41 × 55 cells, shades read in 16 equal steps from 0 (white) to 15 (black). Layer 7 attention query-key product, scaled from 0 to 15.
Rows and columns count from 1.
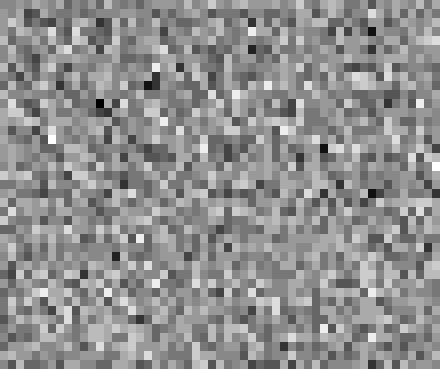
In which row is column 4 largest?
2
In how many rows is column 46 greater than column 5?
19
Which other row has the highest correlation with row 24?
12
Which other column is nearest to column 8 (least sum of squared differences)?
24
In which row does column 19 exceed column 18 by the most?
27
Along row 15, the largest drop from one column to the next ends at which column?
36
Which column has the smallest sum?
7
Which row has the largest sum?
22
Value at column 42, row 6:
6
